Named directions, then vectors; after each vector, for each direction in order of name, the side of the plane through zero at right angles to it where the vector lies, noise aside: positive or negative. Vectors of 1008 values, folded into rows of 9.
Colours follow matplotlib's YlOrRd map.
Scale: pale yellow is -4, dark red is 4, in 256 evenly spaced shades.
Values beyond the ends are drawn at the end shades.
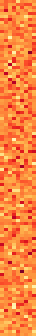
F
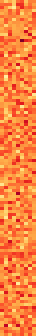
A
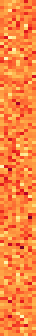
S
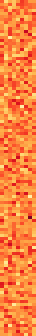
positive, positive, positive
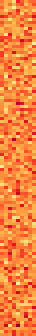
positive, negative, positive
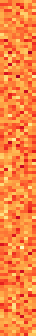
positive, positive, negative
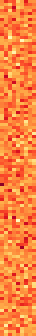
negative, positive, positive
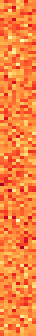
negative, positive, positive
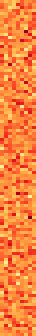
positive, positive, positive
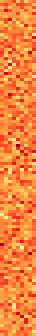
positive, positive, negative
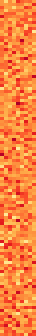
positive, negative, positive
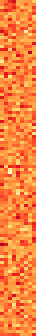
negative, positive, negative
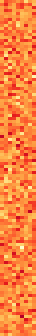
positive, positive, negative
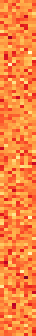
negative, negative, negative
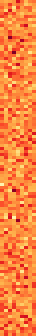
positive, negative, negative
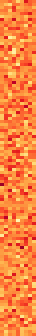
negative, positive, positive
